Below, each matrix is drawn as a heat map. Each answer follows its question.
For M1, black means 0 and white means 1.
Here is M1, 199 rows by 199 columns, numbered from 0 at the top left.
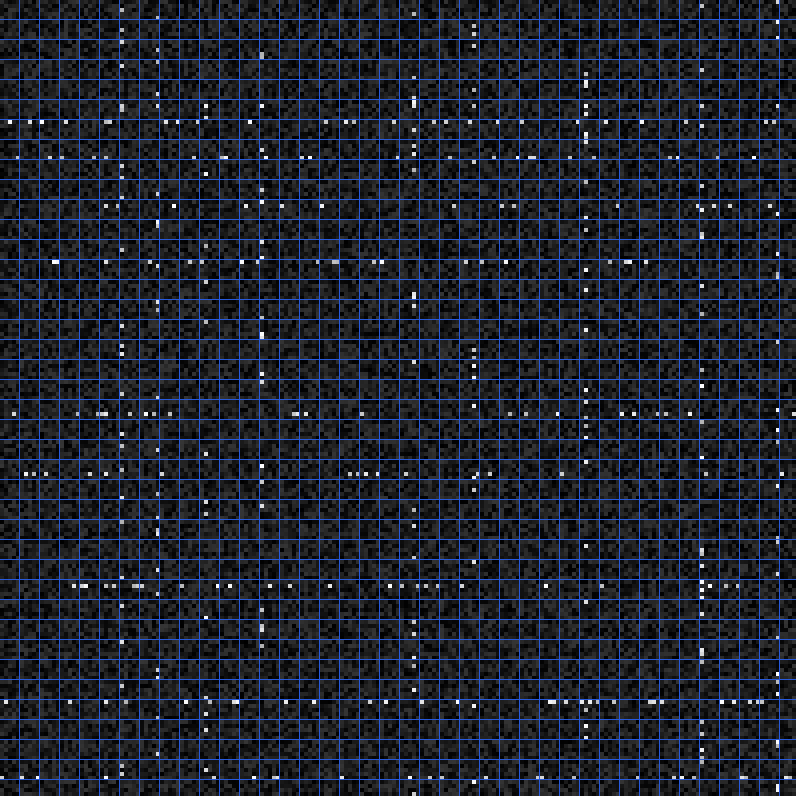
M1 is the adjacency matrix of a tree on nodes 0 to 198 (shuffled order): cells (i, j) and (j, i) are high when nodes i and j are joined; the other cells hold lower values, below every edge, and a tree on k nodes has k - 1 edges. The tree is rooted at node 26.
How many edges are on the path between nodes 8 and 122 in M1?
2
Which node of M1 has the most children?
175
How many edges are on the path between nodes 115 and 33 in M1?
2
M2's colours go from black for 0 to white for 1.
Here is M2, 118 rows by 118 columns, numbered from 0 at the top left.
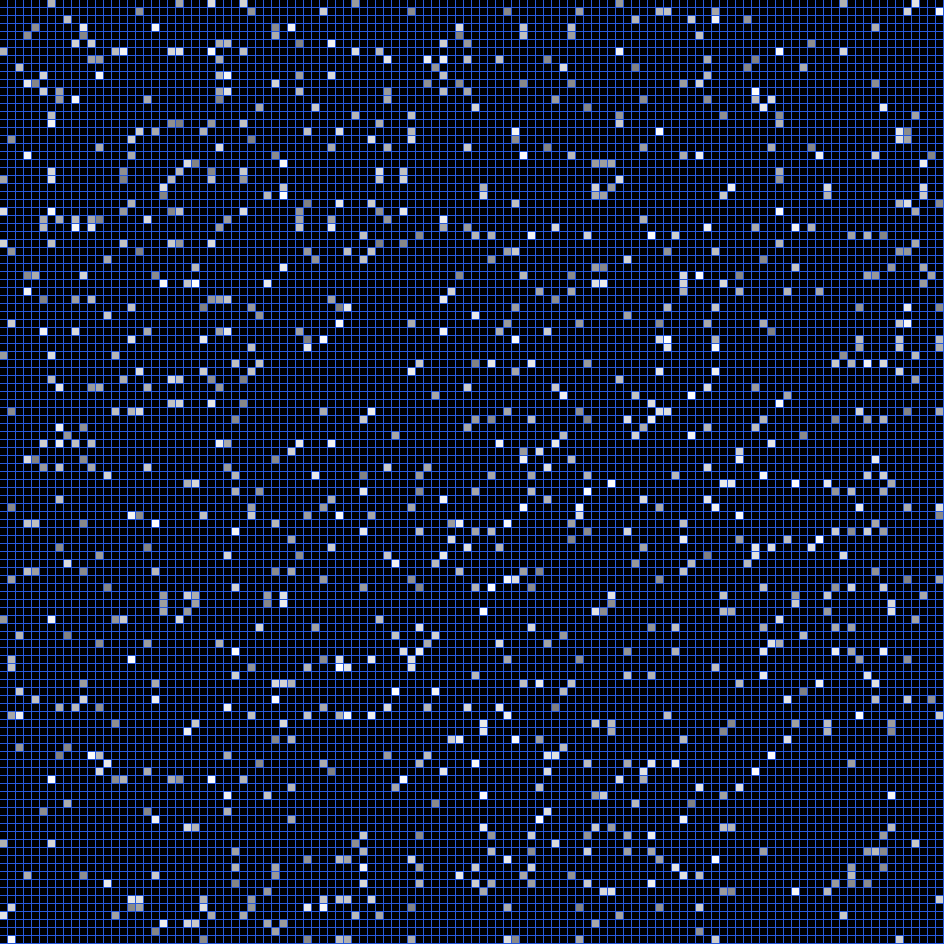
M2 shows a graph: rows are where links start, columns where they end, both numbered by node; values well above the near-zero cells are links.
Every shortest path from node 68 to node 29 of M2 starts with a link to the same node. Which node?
node 80
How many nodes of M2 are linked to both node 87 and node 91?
0
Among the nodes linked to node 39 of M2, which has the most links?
node 59
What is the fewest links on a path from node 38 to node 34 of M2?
3
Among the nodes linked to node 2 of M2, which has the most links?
node 89
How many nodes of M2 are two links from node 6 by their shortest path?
7
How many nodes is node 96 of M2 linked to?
7
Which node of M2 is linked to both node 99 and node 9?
node 28
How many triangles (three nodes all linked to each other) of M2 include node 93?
2
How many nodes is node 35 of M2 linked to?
9
